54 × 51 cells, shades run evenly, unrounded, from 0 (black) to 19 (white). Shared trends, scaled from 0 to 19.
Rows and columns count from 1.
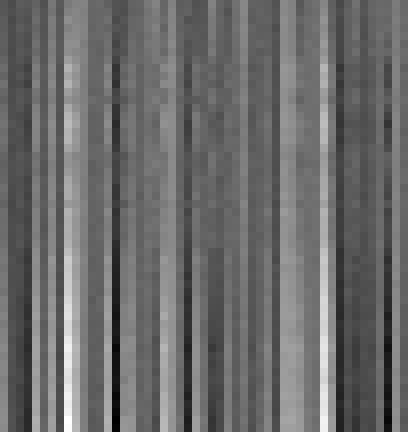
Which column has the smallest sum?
15
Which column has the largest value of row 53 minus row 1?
9
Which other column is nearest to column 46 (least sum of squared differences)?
35
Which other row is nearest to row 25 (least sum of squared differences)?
30
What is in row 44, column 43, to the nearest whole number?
3
